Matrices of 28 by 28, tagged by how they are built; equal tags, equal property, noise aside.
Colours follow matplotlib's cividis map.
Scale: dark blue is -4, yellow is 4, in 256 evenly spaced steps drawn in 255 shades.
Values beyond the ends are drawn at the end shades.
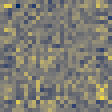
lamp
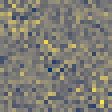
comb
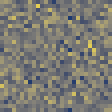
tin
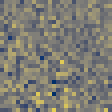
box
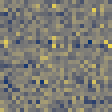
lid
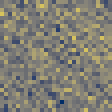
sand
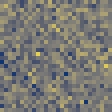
sand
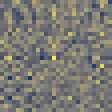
lamp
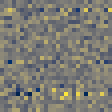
lid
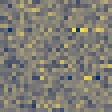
lid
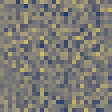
lamp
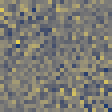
comb
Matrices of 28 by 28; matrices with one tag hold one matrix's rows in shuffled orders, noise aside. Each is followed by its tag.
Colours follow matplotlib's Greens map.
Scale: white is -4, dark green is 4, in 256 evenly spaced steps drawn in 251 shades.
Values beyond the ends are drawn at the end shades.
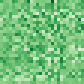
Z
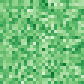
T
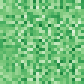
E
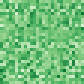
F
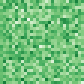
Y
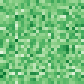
F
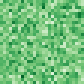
T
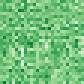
Y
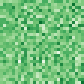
E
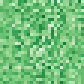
Z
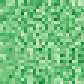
E
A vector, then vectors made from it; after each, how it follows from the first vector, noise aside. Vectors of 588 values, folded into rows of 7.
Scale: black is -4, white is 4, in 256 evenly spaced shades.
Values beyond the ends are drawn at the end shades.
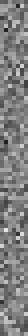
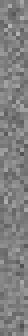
wrapped around, shrunk.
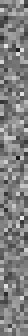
wrapped around.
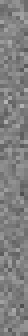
reversed, shrunk.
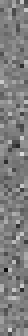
wrapped around, partly zeroed.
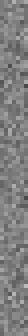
wrapped around, shrunk.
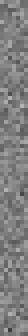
reversed, shrunk.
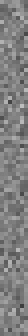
reversed, shrunk.
